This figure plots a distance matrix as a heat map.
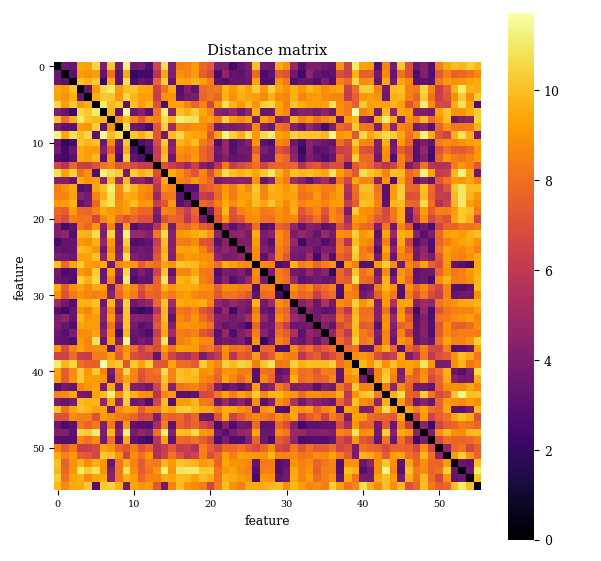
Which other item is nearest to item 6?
2
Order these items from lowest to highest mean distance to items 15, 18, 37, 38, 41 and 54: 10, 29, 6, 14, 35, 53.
29, 53, 35, 10, 6, 14
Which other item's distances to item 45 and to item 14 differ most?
53
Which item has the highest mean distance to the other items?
9
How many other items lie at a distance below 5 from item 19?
4
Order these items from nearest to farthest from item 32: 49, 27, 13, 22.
49, 27, 22, 13
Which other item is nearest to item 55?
5
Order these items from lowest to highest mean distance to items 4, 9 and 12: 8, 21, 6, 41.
21, 8, 6, 41
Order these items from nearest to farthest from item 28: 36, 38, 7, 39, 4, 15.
36, 15, 38, 7, 4, 39
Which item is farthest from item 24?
39
